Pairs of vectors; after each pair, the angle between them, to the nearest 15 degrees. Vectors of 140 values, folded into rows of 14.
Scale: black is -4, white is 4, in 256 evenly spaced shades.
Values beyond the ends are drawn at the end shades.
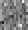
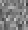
120 degrees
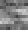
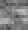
15 degrees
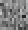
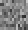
30 degrees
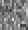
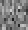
150 degrees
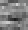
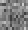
60 degrees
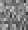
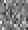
75 degrees
